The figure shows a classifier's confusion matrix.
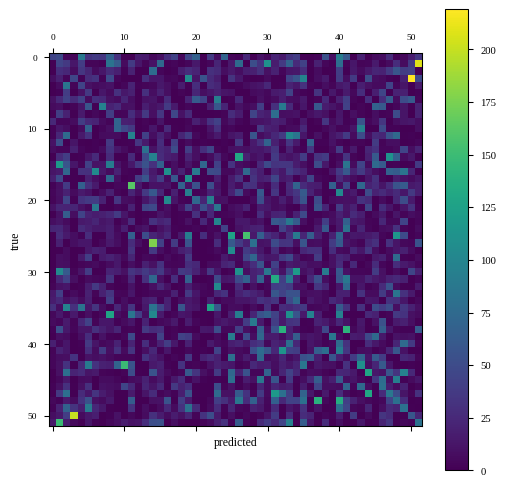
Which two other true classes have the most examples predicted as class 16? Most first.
20, 48
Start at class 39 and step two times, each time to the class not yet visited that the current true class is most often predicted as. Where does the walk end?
27
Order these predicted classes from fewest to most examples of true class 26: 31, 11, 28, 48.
48, 11, 31, 28
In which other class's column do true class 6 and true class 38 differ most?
32
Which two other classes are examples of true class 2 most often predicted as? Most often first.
14, 48
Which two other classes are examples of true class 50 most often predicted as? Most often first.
3, 22
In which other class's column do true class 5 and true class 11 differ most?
34
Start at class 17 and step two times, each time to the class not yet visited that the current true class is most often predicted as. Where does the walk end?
40
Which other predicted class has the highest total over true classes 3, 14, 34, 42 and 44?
50
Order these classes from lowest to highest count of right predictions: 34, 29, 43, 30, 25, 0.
0, 29, 34, 30, 43, 25
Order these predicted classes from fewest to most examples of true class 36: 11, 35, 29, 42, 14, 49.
42, 35, 49, 29, 11, 14
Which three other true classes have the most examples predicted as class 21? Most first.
15, 3, 6
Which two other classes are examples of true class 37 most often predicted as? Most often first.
28, 46
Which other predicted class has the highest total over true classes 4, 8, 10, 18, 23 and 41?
11
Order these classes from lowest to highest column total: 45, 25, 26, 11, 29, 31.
45, 25, 26, 11, 29, 31
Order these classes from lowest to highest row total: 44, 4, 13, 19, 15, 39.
4, 13, 39, 19, 44, 15
